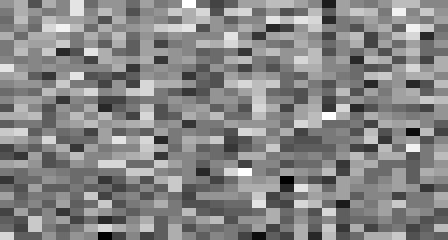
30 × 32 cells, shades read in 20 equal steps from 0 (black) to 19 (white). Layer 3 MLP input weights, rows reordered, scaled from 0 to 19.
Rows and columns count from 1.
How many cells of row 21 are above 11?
8
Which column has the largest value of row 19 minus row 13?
5
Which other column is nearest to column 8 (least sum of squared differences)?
9
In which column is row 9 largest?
1
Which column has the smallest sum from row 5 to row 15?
10
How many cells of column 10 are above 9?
13
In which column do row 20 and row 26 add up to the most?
19
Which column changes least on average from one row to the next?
23
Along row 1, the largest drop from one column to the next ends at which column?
15
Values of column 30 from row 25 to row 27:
9 9 11
